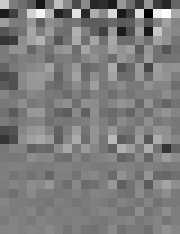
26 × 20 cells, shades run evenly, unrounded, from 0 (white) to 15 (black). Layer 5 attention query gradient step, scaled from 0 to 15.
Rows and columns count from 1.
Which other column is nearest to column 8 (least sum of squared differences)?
10
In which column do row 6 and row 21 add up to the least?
13
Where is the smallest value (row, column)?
2, 19
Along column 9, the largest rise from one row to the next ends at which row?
3
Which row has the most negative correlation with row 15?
1
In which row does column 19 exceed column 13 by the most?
6
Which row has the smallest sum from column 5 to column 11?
16
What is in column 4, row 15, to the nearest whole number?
6
